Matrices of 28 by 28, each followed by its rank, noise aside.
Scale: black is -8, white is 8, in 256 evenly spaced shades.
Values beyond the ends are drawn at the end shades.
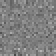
six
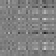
one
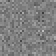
six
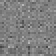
six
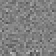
six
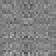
three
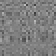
three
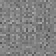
four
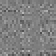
four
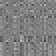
two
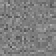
six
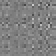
two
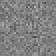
six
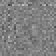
four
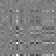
one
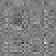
three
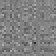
three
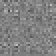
four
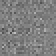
six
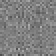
six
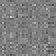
three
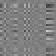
one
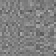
three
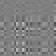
one
